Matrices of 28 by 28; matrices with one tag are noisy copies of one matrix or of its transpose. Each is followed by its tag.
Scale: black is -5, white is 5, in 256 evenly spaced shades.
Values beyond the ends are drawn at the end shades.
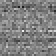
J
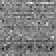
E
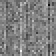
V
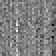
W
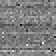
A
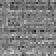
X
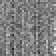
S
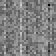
V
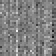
W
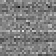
J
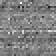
J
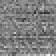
S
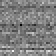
A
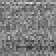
E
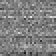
W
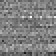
W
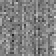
S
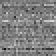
V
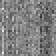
E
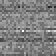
J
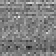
E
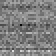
A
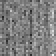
X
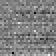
S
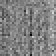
X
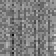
S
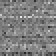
W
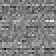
V
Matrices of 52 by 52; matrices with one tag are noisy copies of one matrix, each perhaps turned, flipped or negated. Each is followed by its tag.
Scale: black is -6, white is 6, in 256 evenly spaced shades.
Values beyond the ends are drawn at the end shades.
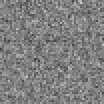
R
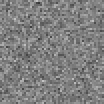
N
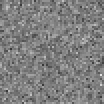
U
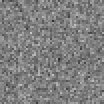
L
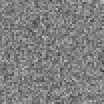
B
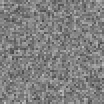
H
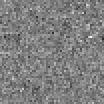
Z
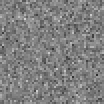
L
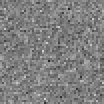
Z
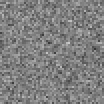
B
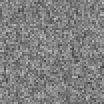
Z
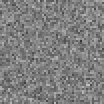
N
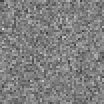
B
